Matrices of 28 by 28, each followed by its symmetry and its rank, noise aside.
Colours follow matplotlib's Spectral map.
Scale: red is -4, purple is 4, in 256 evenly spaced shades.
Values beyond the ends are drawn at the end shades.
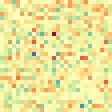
antisymmetric, rank eight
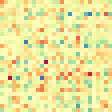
no symmetry, rank six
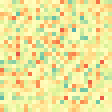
antisymmetric, rank eight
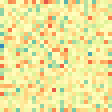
antisymmetric, rank eight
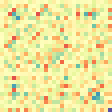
symmetric, rank six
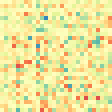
no symmetry, rank six
